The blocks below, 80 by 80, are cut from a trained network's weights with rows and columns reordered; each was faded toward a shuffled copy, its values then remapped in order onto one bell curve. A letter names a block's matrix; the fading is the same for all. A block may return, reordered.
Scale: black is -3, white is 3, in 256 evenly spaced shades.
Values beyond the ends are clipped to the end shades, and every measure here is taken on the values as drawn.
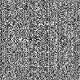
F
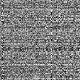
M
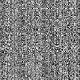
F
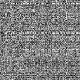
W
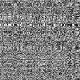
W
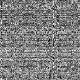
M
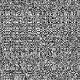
W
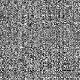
F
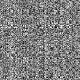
F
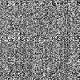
F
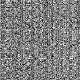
F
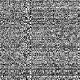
M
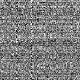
M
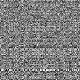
W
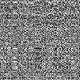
W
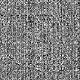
F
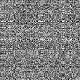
W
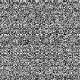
W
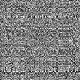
W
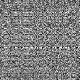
W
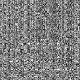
F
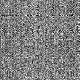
F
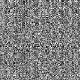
F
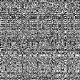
M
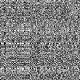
W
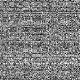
M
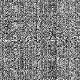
F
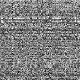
M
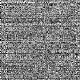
M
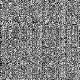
F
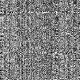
F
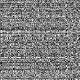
M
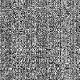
F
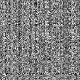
F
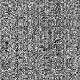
F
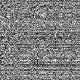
M
